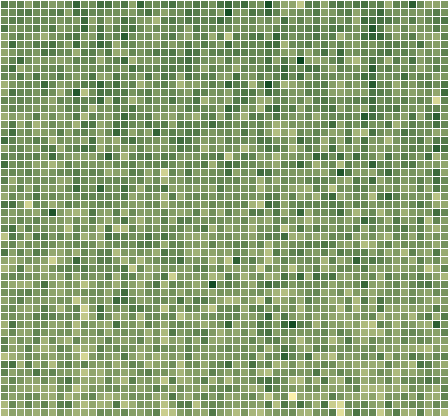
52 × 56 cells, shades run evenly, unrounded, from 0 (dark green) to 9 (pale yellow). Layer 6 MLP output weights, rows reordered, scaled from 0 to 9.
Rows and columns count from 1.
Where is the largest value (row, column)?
50, 37
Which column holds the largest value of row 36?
11
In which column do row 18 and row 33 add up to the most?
7
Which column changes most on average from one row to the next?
34
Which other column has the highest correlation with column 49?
41
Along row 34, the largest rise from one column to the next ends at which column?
17
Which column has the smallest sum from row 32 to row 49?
36
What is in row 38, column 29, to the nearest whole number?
6
